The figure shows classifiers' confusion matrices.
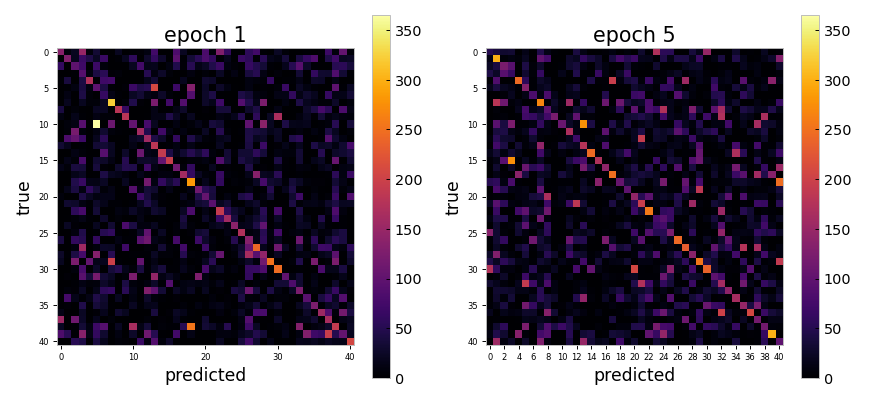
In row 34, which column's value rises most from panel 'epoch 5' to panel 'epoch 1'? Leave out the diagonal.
39
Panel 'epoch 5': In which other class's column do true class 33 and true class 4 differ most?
17
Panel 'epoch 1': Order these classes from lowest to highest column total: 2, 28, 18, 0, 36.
0, 36, 2, 18, 28
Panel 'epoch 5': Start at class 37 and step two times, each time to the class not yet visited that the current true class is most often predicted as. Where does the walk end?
35
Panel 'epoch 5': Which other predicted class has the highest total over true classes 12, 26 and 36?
21
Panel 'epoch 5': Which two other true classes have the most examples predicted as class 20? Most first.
30, 8
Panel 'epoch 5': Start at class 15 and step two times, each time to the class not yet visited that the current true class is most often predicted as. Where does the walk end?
2
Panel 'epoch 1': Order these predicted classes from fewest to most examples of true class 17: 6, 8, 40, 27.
8, 6, 40, 27
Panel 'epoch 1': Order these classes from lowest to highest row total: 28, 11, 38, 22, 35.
35, 11, 22, 28, 38
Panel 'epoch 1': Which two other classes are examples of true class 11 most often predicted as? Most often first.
2, 14
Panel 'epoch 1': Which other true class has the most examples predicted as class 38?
29
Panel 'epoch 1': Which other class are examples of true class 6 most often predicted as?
18
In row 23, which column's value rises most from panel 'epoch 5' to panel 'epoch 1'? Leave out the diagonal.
22
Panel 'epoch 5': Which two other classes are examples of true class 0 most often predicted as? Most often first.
23, 30
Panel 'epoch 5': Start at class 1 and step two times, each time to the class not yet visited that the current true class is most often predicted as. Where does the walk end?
13
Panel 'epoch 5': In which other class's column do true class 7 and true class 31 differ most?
1
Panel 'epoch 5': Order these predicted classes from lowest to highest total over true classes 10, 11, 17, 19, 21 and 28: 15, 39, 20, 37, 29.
15, 20, 39, 29, 37
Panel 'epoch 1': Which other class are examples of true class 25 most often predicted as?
12
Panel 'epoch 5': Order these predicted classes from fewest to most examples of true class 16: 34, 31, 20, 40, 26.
31, 20, 26, 34, 40
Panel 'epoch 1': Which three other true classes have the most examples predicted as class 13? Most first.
5, 31, 7
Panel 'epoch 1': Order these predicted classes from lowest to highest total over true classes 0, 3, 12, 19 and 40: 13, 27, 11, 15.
15, 11, 27, 13
